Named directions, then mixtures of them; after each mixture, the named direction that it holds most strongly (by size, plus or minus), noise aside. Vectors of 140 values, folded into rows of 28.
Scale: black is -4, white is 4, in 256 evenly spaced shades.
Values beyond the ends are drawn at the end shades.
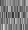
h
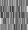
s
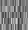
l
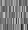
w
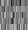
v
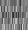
l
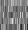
v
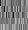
h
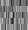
v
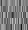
w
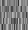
l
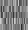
s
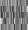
s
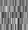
l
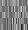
w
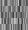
l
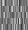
w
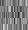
h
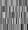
w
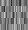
v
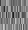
h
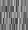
l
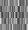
s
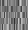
l
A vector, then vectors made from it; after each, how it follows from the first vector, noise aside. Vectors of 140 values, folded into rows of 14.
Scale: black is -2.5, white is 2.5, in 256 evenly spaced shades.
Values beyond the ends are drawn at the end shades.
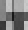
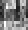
wrapped around, negated.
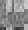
partly zeroed.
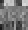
reversed, negated, partly zeroed.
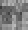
wrapped around, shrunk.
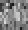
wrapped around, partly zeroed.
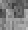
wrapped around, shrunk.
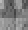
reversed, shrunk.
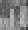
wrapped around, shrunk.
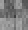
reversed, shrunk.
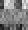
reversed, negated, partly zeroed.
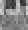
wrapped around, partly zeroed.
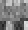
partly zeroed.
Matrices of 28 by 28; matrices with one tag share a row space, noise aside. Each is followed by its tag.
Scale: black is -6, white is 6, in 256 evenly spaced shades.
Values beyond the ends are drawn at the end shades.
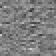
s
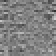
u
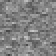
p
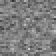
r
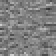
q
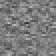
p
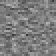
p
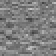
p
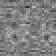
p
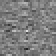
p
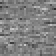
q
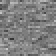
q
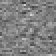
s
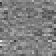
u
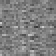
s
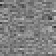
u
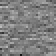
q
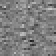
s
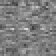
p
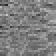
q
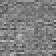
u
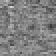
q
